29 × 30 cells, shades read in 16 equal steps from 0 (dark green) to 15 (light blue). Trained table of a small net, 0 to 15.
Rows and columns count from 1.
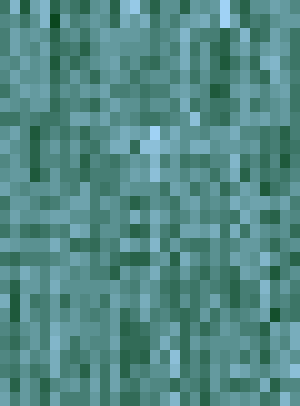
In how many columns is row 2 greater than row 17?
15
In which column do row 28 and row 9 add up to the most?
27
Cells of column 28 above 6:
17
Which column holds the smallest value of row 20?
28
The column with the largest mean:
16
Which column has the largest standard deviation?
6
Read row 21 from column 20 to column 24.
5 7 6 5 3
